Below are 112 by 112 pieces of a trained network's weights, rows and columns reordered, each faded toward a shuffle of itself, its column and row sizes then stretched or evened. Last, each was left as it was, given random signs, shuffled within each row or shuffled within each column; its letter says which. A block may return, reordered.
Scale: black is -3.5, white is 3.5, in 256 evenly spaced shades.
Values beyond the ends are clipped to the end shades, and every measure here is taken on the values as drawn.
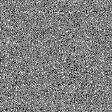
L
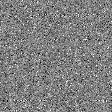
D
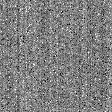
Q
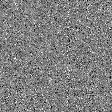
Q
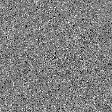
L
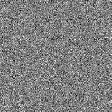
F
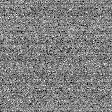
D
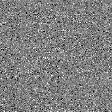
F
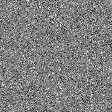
Q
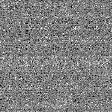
F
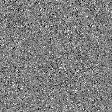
L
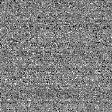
F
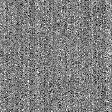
F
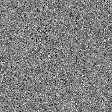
Q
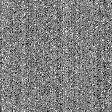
Q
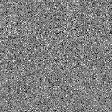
F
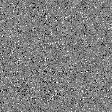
L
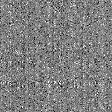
F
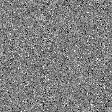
Q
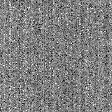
Q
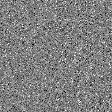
Q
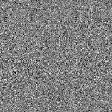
F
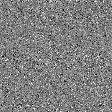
D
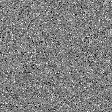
D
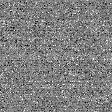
D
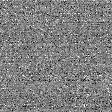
D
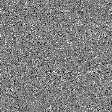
L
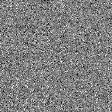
L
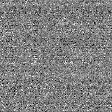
F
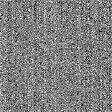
F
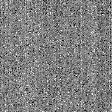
F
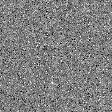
Q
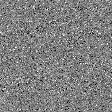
D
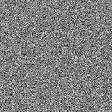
F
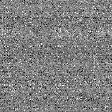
F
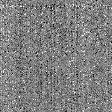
F
